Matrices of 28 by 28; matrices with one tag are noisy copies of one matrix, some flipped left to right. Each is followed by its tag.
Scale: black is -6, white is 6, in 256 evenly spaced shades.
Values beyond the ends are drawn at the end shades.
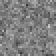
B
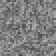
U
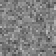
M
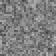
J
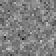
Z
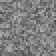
Z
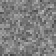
Z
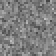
U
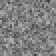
U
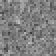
J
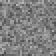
B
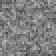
Z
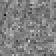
B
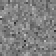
U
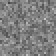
U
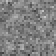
Z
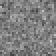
Z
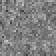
Z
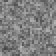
M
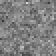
Z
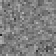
M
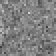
M
